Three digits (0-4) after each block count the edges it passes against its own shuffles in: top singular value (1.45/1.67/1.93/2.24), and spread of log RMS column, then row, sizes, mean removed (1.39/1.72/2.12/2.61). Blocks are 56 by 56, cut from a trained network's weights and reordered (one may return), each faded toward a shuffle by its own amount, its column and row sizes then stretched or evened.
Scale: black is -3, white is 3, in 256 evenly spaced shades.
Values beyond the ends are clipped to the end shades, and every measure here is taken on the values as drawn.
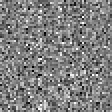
1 2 0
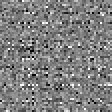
2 2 4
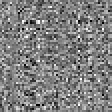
3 3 2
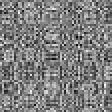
4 1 2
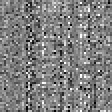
2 4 2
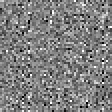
1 3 2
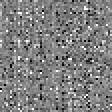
0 3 1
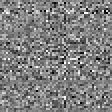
2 1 4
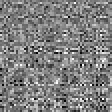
3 1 4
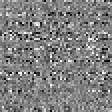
2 1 4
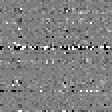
2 1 4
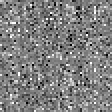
0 1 1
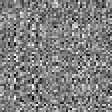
3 4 0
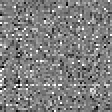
0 3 0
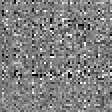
0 4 4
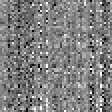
2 4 2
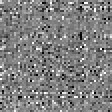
0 1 3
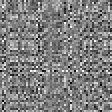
4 4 0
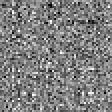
2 2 1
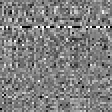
3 0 3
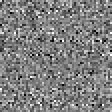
0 0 3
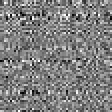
4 1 4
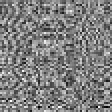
4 0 3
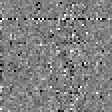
1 2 2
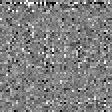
1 2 3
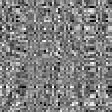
4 3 4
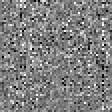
1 3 1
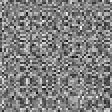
4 3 1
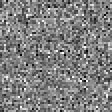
0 1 1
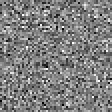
1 1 1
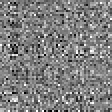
3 2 3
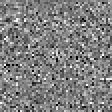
0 2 2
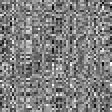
4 4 0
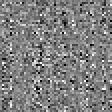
0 4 3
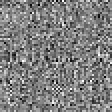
2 1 1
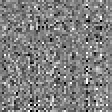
2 4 2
